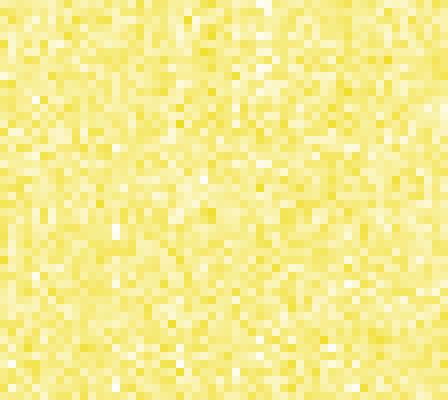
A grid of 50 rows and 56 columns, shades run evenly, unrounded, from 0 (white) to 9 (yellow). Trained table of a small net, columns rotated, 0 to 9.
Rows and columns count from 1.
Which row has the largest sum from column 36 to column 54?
8
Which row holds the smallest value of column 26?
23
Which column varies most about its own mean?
33
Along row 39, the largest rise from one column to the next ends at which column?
37
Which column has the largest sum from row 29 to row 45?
4
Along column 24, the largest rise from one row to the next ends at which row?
3
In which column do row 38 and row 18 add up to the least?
51
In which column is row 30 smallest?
15
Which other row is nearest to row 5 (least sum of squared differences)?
1
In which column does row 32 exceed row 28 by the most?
22
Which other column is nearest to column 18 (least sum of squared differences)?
20
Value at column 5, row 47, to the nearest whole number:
7
